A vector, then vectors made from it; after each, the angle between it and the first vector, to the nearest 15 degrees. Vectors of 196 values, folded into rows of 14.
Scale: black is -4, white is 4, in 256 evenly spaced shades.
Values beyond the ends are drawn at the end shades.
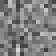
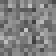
60 degrees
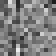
15 degrees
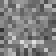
120 degrees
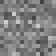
90 degrees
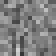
45 degrees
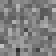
135 degrees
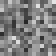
90 degrees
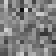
105 degrees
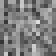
75 degrees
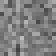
150 degrees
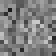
75 degrees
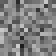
45 degrees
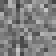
15 degrees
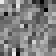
105 degrees
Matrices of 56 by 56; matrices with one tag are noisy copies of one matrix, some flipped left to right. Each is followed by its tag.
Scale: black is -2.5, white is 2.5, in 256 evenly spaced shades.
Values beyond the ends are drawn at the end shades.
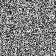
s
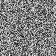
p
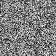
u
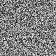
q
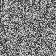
u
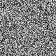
q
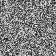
u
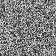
p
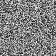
s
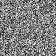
s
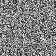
s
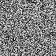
s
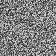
q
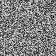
s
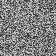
s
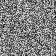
s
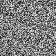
q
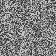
u
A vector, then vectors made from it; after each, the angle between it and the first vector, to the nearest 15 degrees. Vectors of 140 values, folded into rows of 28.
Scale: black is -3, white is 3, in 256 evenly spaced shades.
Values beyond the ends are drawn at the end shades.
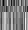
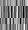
90 degrees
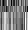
15 degrees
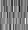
60 degrees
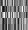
90 degrees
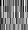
75 degrees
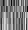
30 degrees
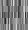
120 degrees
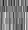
30 degrees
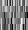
135 degrees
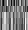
15 degrees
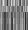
165 degrees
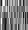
135 degrees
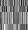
60 degrees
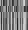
75 degrees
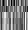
15 degrees
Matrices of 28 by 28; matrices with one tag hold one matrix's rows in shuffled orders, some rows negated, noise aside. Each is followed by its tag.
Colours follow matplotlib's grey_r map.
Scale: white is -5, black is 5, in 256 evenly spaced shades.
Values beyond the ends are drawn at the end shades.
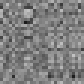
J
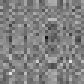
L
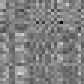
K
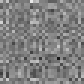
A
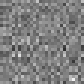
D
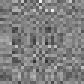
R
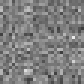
J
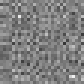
D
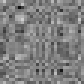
K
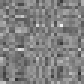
K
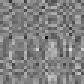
L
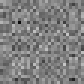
D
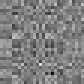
R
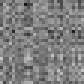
J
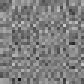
D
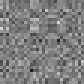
A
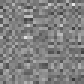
J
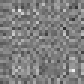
D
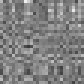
J
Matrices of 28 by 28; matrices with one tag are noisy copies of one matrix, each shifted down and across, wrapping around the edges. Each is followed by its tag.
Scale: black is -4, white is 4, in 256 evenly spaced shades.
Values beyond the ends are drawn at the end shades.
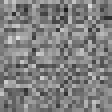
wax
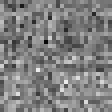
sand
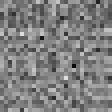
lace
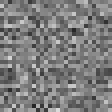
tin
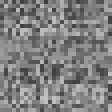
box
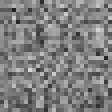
lace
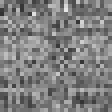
sand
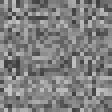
box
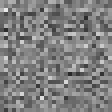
wax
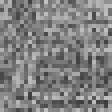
sand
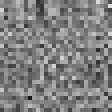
lace
